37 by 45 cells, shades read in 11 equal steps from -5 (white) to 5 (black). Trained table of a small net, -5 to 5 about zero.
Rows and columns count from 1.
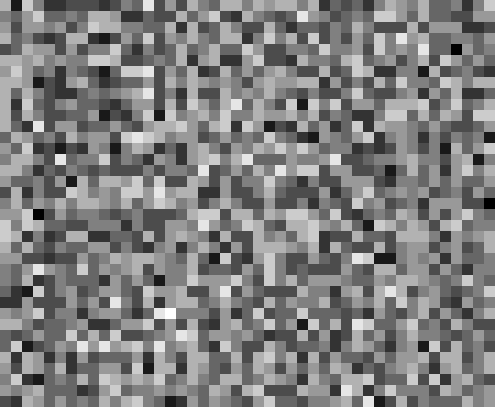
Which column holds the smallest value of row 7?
14
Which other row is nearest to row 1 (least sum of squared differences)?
11
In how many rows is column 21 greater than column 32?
11
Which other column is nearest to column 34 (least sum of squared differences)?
12
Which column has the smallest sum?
18
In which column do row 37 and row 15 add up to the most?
17
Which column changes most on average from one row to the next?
4
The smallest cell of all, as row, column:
29, 16
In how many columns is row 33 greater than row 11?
17
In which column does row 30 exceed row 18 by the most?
15
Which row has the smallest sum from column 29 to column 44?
10
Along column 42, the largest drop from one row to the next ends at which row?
6
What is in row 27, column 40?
-1
